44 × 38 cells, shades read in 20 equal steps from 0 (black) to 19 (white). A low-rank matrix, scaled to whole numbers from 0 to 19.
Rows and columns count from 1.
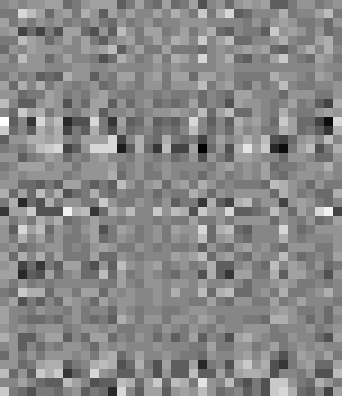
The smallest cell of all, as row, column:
17, 23
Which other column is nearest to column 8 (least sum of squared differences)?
36
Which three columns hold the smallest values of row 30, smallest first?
5, 3, 11
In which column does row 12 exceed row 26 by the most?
12
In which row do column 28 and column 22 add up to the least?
24
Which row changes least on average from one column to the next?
8
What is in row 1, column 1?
10
